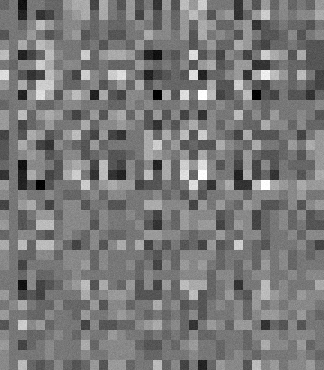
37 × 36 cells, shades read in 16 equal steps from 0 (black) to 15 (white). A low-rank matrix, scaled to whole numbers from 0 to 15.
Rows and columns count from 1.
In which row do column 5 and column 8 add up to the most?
10
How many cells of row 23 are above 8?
7
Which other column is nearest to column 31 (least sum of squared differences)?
13
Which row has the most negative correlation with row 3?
37
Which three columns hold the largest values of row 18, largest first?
23, 21, 9
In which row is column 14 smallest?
18
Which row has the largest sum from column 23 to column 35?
19
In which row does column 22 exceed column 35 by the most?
6
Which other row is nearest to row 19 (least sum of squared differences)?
30
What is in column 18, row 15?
12
